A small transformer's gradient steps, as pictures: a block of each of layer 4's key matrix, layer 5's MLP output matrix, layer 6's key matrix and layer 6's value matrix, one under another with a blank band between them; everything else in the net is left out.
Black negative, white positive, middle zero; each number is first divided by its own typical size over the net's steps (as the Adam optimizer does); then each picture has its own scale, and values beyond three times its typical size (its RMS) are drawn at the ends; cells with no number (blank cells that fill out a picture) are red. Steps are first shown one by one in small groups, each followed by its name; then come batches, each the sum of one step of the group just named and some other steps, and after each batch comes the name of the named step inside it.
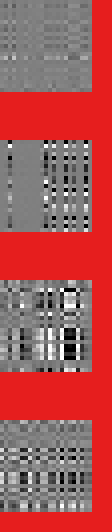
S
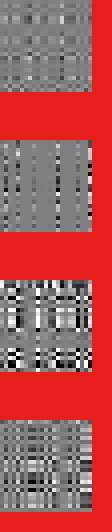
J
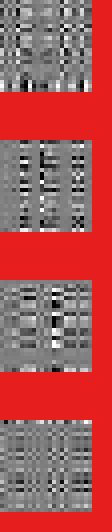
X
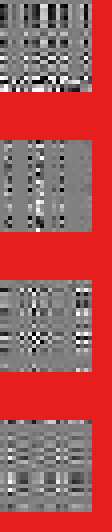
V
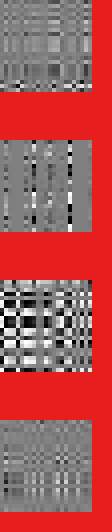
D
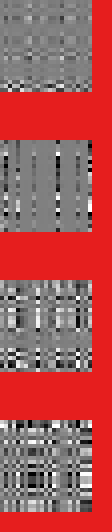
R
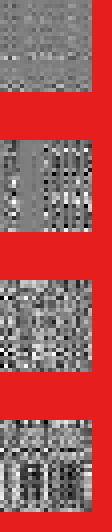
R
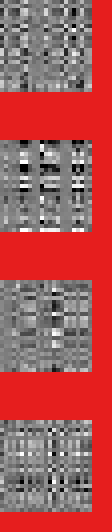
X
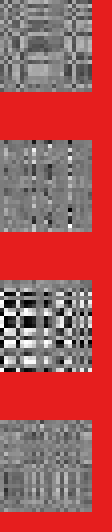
D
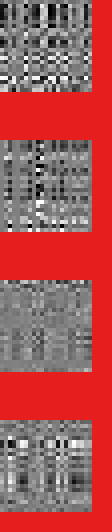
V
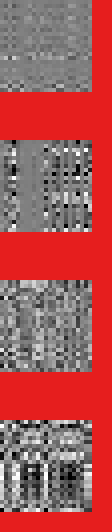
R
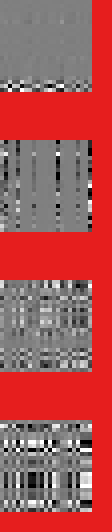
R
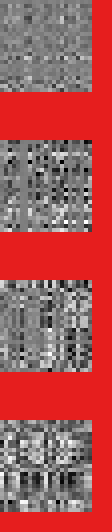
S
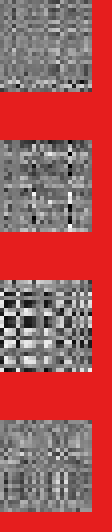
D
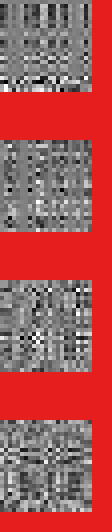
V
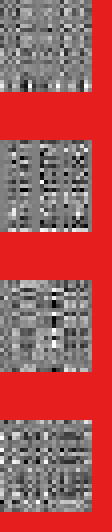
X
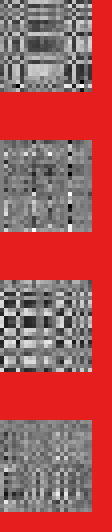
D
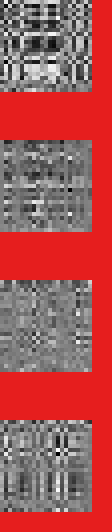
V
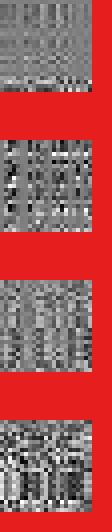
J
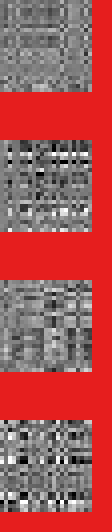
R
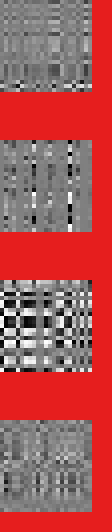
D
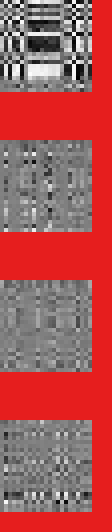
J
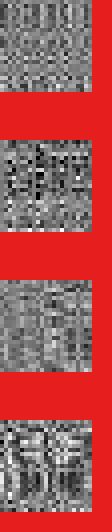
X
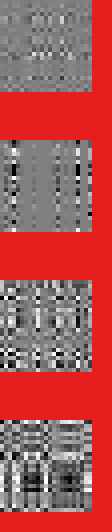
J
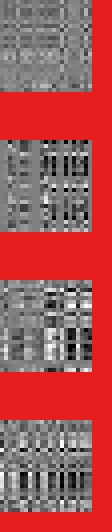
S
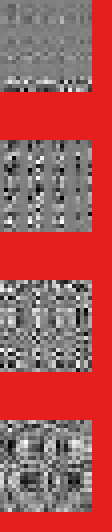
J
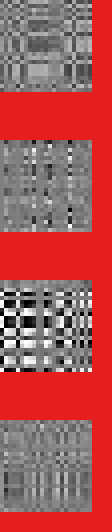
D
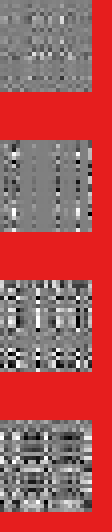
J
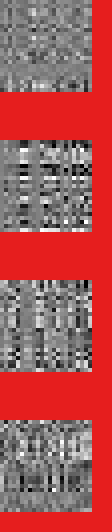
J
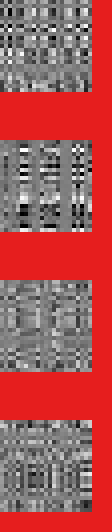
R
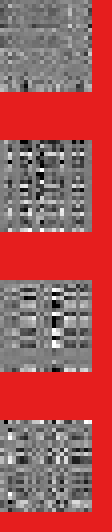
X
